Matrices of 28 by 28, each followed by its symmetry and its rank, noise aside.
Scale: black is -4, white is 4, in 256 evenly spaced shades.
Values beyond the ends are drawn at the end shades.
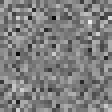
symmetric, rank six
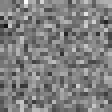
antisymmetric, rank eight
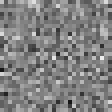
no symmetry, rank eight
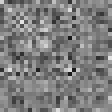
symmetric, rank four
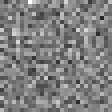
no symmetry, rank eight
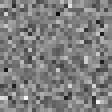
no symmetry, rank eight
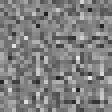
antisymmetric, rank six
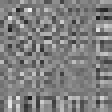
antisymmetric, rank four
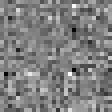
antisymmetric, rank six
